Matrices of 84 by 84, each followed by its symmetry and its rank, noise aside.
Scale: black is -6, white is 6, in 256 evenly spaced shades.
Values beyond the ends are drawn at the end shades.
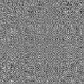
antisymmetric, rank eight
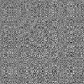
symmetric, rank six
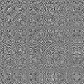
symmetric, rank seven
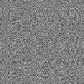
no symmetry, rank seven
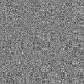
antisymmetric, rank eight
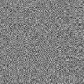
no symmetry, rank eight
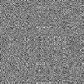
no symmetry, rank eight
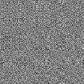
antisymmetric, rank eight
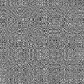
antisymmetric, rank eight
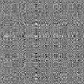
no symmetry, rank six
